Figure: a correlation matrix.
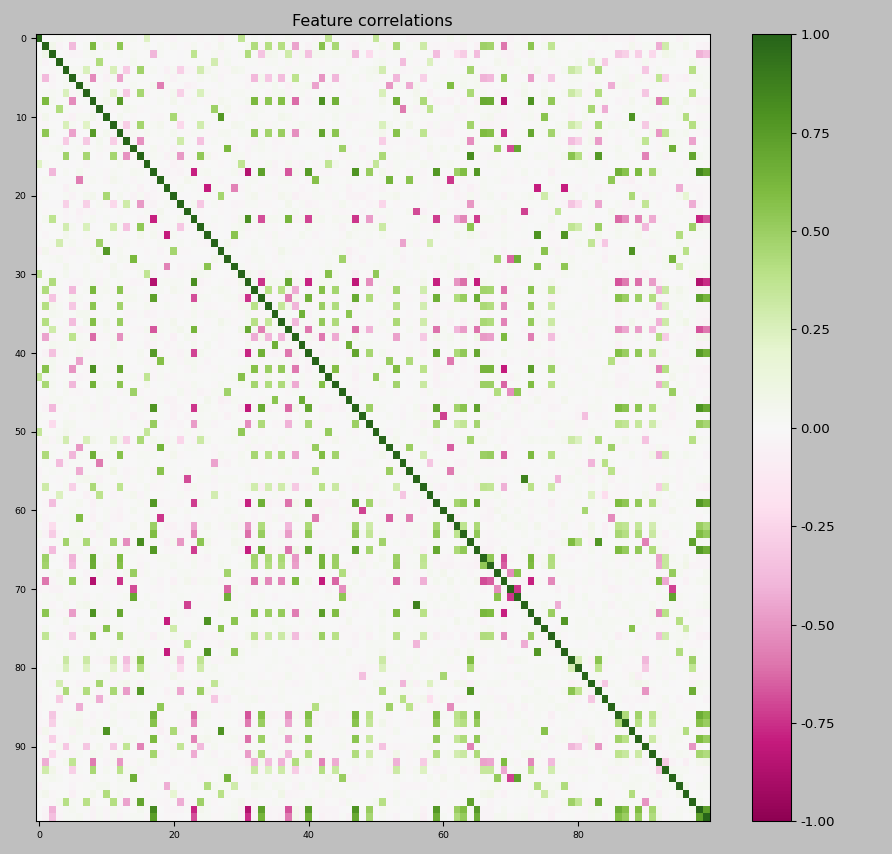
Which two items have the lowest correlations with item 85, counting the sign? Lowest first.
61, 6
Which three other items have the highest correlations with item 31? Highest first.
23, 37, 2
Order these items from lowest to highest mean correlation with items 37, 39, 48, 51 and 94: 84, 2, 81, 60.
60, 81, 84, 2
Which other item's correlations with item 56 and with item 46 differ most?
72
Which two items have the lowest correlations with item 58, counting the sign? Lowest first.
54, 84
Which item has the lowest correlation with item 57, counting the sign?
69
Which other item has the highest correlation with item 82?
9
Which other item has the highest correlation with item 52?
18
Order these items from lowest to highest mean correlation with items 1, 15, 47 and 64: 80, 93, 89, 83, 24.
93, 89, 80, 24, 83
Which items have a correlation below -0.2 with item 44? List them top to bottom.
5, 38, 69, 92
